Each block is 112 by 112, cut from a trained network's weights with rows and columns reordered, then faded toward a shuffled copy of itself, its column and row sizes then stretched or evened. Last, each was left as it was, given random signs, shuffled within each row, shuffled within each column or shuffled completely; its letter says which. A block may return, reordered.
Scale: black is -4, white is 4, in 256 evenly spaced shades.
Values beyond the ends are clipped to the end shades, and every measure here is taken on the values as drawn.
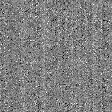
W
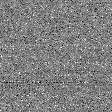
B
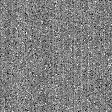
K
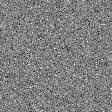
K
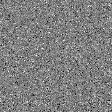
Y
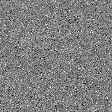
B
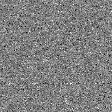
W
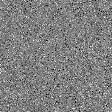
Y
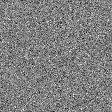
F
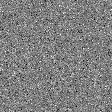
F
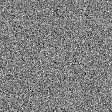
Y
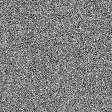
F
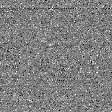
W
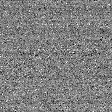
B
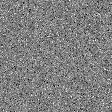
F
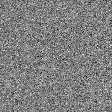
K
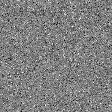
K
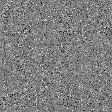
Y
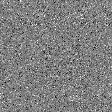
Y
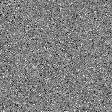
F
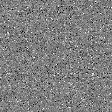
Y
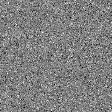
Y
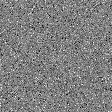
F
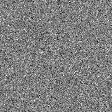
Y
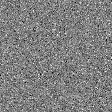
K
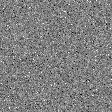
F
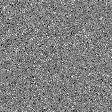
B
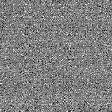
W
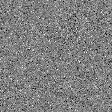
B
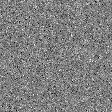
F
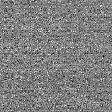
W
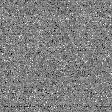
B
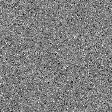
K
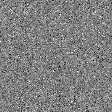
Y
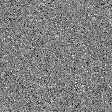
B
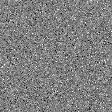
K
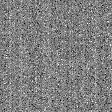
K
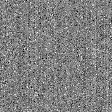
K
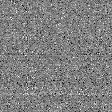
W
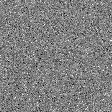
F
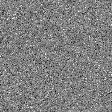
K
